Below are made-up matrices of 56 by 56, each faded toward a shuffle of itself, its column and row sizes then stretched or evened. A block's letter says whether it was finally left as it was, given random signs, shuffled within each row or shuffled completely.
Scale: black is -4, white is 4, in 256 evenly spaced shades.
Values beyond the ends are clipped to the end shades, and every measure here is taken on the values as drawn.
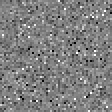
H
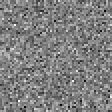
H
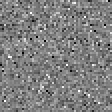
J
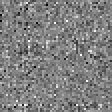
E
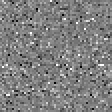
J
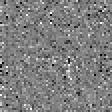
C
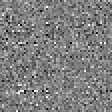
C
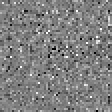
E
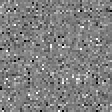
E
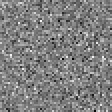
H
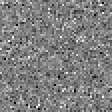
H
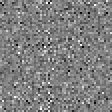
E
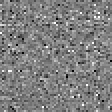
E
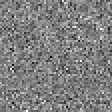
E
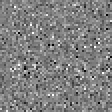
C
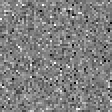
H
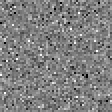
H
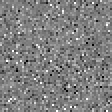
H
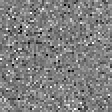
H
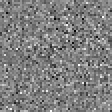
J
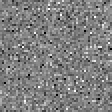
H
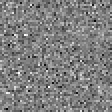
J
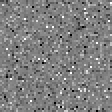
H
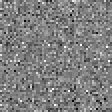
J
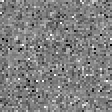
J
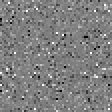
C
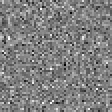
E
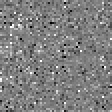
E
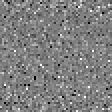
J
